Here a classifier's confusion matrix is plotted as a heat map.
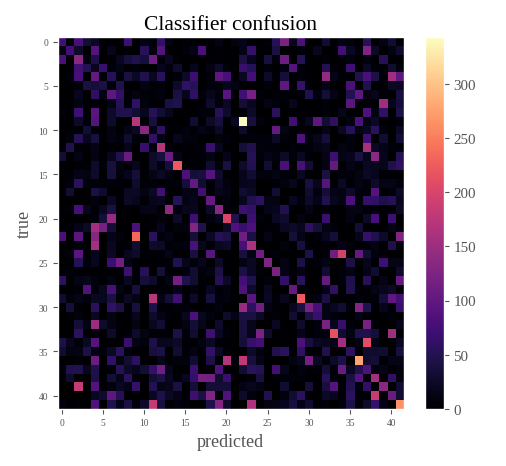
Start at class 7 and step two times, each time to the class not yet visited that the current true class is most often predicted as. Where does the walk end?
2
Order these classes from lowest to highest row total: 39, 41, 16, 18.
16, 18, 39, 41
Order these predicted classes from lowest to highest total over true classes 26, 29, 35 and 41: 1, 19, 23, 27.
1, 27, 19, 23
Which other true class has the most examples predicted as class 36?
30
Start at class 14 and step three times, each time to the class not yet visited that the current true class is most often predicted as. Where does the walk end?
38
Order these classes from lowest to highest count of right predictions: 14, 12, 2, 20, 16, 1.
1, 16, 2, 12, 20, 14
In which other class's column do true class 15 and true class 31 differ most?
18
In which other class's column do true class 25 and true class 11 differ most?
7
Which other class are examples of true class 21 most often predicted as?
4
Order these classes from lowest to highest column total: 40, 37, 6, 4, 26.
26, 40, 6, 37, 4
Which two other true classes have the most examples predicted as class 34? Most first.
24, 37
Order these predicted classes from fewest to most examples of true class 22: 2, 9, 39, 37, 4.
39, 37, 2, 4, 9
